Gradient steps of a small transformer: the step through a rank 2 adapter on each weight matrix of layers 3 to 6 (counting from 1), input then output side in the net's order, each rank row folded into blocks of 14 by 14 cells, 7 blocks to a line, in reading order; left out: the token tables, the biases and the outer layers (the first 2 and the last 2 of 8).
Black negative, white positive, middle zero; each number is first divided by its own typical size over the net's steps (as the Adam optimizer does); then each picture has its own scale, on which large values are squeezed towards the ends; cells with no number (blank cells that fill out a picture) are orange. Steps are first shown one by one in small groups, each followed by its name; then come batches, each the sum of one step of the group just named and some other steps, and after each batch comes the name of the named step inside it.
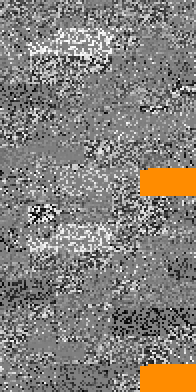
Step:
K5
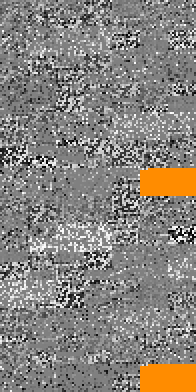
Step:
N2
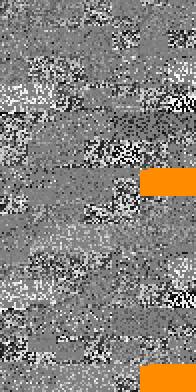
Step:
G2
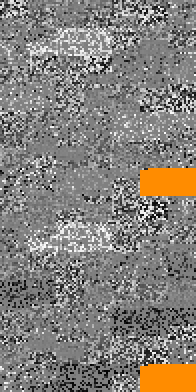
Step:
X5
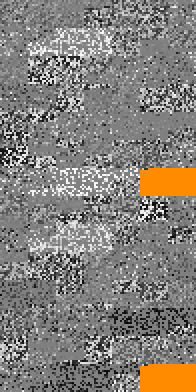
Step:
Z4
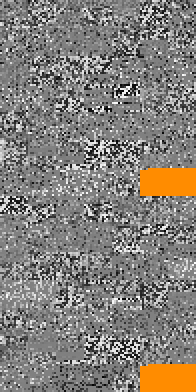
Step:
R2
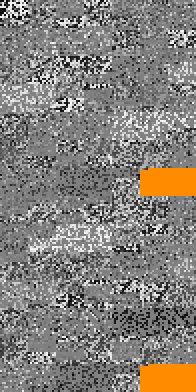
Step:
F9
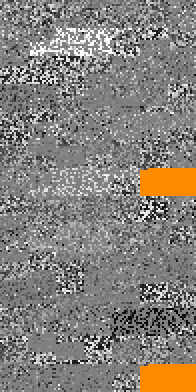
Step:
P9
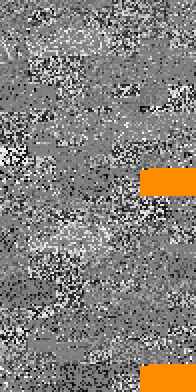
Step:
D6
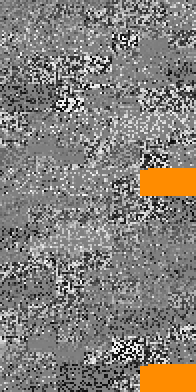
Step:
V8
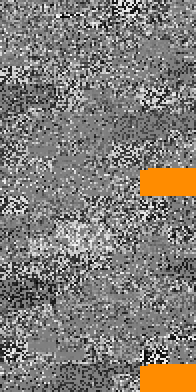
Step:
Z4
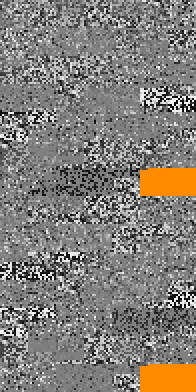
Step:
G2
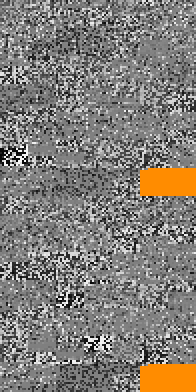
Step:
N2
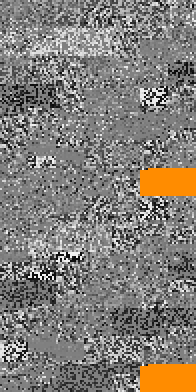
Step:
Z4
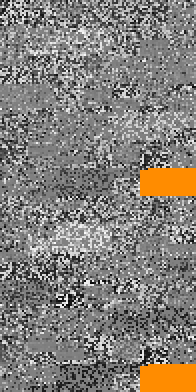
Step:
F9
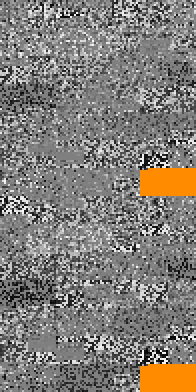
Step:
K5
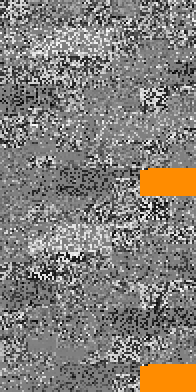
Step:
F9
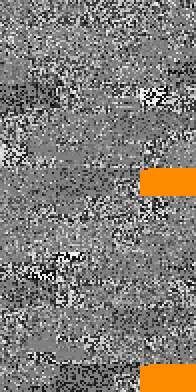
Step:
R2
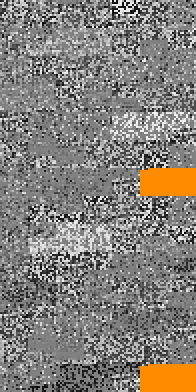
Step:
N2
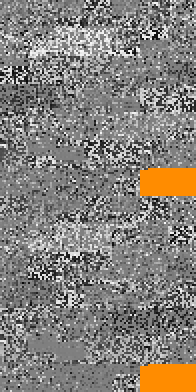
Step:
P9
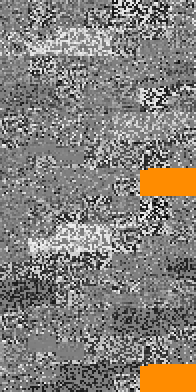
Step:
K5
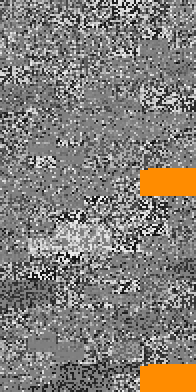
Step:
Z4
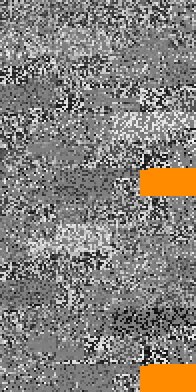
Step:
K5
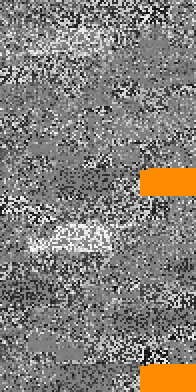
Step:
F9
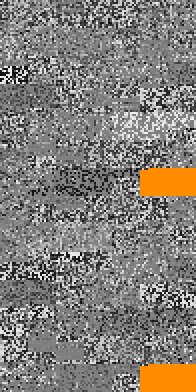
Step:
D6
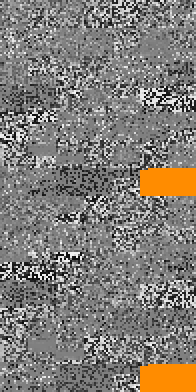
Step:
G2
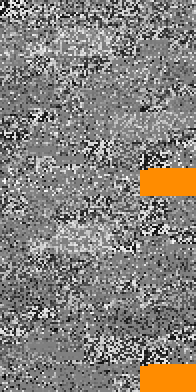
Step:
Z4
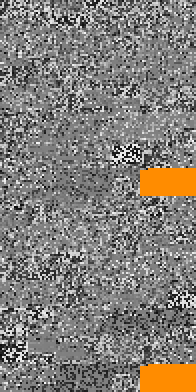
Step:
D6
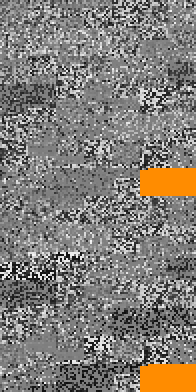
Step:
K5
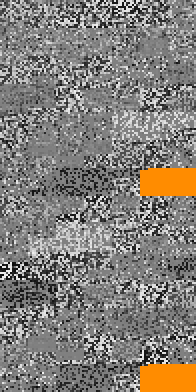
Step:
F9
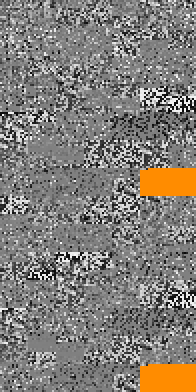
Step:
G2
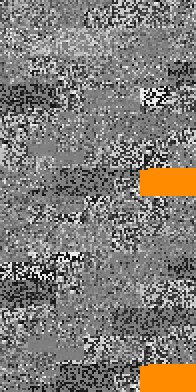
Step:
K5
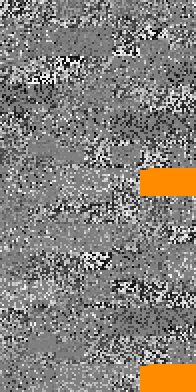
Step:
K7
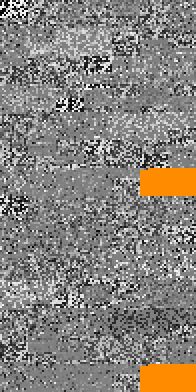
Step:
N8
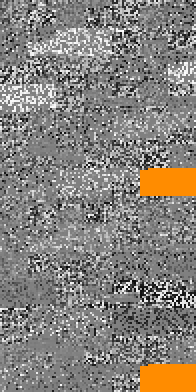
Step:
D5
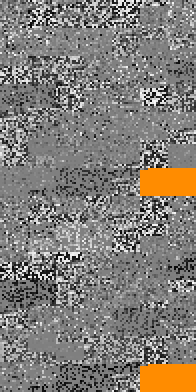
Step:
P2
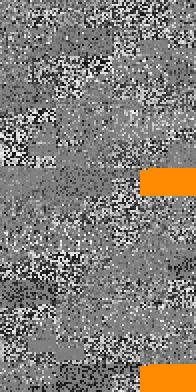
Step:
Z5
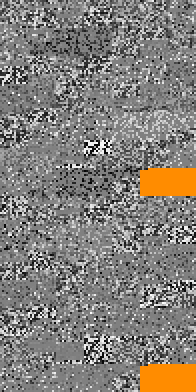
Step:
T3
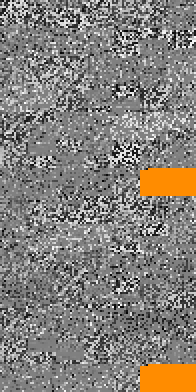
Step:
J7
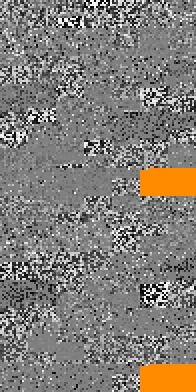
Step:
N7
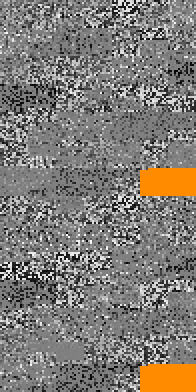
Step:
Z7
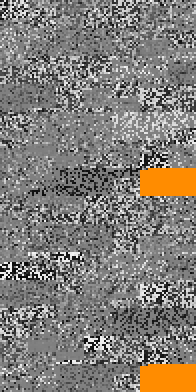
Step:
N8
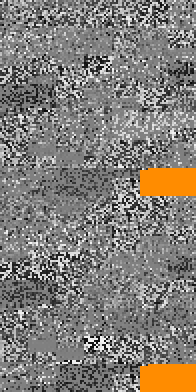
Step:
Z5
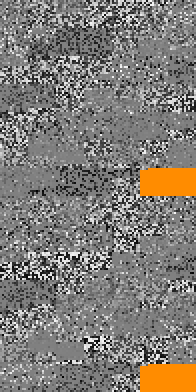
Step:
P2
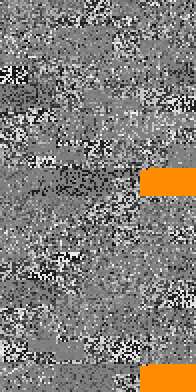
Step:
Z5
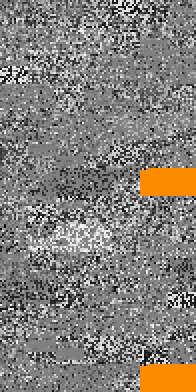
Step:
J7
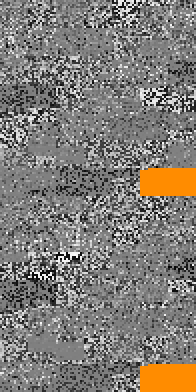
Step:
P2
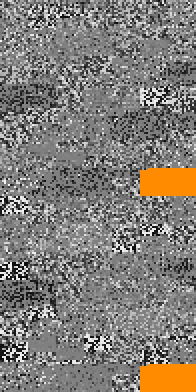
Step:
N7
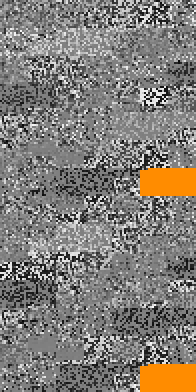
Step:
P2
